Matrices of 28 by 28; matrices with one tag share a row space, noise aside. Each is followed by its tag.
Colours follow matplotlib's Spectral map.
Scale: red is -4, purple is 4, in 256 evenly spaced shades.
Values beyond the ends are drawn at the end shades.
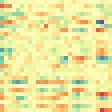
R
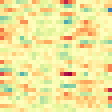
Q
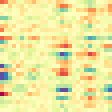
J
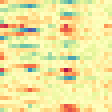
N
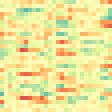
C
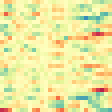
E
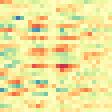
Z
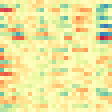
R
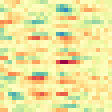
Z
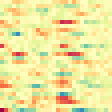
Z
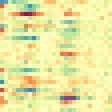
N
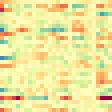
R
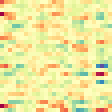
R
